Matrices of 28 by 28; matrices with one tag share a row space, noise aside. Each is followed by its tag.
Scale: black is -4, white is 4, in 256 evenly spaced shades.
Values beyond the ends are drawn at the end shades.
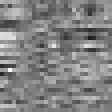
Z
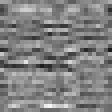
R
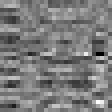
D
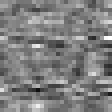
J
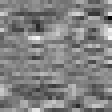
J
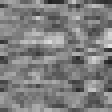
J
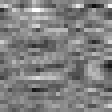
J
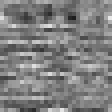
R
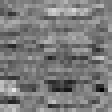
D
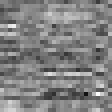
D
